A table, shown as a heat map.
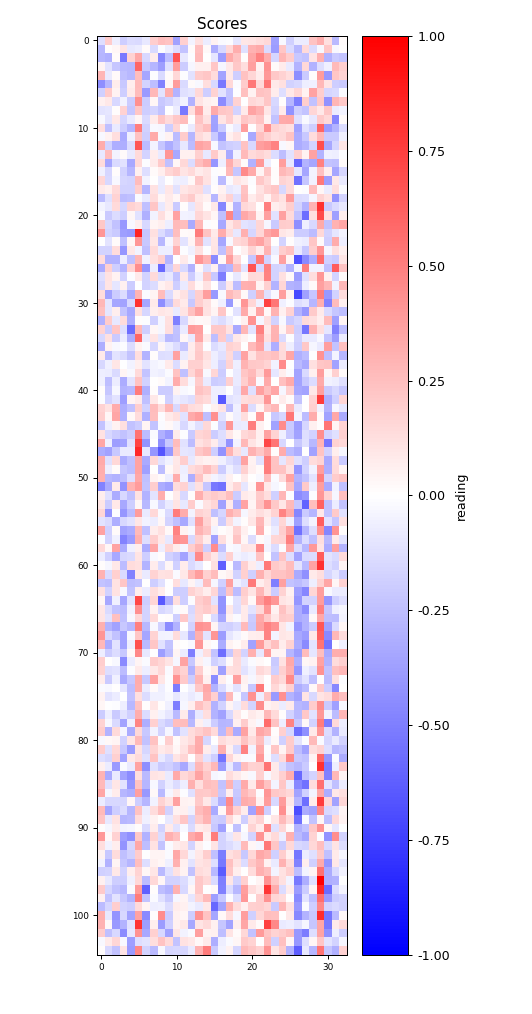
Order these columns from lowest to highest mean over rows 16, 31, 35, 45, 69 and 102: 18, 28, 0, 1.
1, 28, 18, 0
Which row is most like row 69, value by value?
102
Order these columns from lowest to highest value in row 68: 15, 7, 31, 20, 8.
8, 20, 7, 31, 15
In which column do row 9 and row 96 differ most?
29
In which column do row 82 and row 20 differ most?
30
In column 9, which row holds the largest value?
13
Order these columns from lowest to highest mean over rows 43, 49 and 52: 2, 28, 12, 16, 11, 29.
11, 16, 2, 28, 12, 29
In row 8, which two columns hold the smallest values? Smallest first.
11, 25
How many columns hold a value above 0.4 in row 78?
4
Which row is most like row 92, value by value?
48
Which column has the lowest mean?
26
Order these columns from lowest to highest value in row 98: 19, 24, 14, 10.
10, 24, 14, 19
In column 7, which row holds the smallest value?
47
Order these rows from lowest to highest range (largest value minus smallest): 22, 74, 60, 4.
4, 74, 22, 60
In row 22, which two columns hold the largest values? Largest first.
5, 13
